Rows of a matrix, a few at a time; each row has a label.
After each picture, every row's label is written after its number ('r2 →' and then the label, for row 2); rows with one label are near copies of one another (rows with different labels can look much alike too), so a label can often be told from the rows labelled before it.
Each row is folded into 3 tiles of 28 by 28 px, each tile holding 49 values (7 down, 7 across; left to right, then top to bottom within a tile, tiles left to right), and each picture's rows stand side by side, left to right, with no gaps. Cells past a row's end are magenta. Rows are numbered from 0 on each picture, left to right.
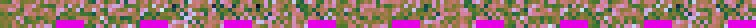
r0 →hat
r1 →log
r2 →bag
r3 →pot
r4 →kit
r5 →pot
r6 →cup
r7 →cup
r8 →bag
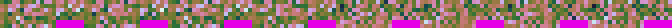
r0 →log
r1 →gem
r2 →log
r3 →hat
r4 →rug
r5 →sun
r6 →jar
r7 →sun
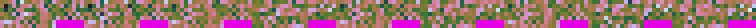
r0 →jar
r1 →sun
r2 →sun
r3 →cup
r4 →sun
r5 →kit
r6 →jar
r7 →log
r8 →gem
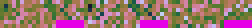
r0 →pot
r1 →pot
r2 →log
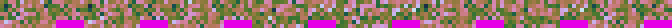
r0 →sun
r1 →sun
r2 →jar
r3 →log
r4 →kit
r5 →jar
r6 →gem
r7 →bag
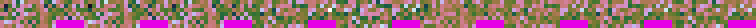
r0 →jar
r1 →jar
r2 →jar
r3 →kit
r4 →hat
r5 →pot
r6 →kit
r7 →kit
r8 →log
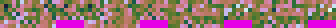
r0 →bag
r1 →sun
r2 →gem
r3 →gem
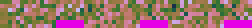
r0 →hat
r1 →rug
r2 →pot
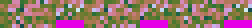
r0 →gem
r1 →hat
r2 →hat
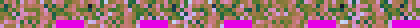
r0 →bag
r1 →jar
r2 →bag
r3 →rug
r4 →jar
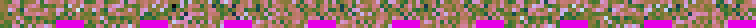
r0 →gem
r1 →log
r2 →pot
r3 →rug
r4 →rug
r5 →rug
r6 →log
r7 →hat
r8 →pot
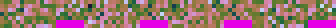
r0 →cup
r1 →pot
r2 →pot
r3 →hat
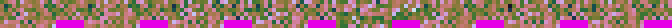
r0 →bag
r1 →pot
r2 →rug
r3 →rug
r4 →log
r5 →bag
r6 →rug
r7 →jar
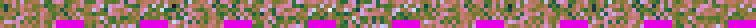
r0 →pot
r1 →hat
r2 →sun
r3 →kit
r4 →cup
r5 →jar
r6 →pot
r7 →rug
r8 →log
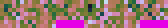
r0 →bag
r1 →pot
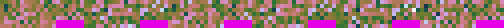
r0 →rug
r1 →cup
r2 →pot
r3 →cup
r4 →gem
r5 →bag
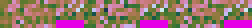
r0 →gem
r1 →kit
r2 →kit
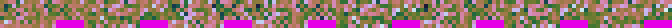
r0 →sun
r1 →log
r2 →bag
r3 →jar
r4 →log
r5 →jar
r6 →hat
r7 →gem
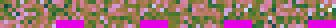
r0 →bag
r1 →log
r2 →gem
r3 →gem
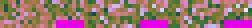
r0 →rug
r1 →log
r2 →kit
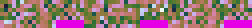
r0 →jar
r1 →gem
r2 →rug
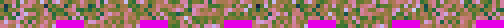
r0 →bag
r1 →pot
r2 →cup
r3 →pot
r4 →kit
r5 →rug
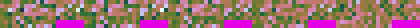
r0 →hat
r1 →gem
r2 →log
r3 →kit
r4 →pot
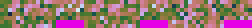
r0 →kit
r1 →log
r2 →bag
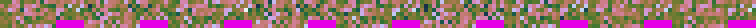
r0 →hat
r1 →bag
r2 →kit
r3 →bag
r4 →cup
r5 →rug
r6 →hat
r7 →gem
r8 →gem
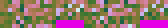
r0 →gem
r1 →cup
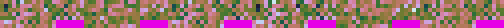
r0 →jar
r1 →cup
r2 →jar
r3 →jar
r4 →kit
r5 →jar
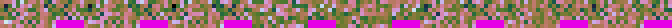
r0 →jar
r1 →pot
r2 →pot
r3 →hat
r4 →gem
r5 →pot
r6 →sun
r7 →rug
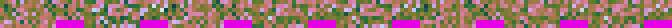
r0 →rug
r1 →hat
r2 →pot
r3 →cup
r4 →hat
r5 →pot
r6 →gem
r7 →log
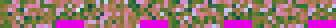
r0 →kit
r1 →pot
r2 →cup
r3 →hat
